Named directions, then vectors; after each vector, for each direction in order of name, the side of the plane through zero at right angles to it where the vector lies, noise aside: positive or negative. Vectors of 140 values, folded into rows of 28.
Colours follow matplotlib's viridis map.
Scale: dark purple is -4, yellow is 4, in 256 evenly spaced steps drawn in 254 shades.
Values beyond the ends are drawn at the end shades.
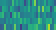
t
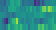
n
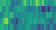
negative, negative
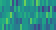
negative, negative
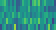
negative, positive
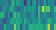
positive, positive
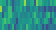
negative, negative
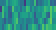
positive, positive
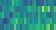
positive, positive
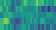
negative, negative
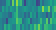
positive, positive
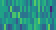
negative, positive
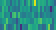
negative, positive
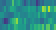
positive, positive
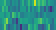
negative, positive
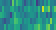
positive, positive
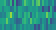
negative, negative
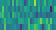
negative, positive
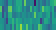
positive, negative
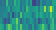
positive, negative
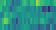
negative, negative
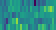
positive, negative
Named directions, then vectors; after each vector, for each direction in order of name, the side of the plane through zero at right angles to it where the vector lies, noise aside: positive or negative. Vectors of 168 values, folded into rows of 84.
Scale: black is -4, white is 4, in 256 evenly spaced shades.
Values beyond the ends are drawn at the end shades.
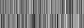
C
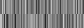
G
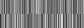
negative, negative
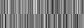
negative, negative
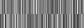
negative, negative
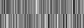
negative, negative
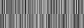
negative, negative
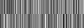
negative, negative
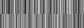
negative, negative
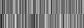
positive, negative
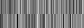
positive, negative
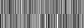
negative, negative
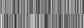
negative, positive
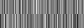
negative, negative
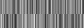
negative, positive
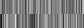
positive, negative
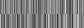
positive, positive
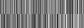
positive, positive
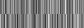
positive, positive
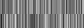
positive, negative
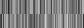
positive, negative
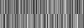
positive, positive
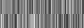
negative, positive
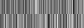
negative, negative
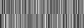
negative, negative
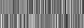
negative, positive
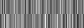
negative, negative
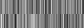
negative, positive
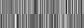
positive, negative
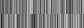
positive, negative
